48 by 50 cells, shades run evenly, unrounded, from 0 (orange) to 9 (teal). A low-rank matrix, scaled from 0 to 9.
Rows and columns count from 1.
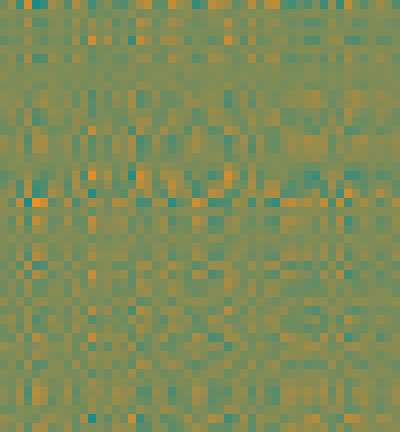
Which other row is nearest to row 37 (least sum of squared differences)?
33
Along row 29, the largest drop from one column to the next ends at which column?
5
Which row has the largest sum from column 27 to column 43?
20
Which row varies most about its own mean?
23
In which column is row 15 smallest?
12
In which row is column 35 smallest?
1
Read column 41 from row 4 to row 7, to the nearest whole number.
5 5 5 6
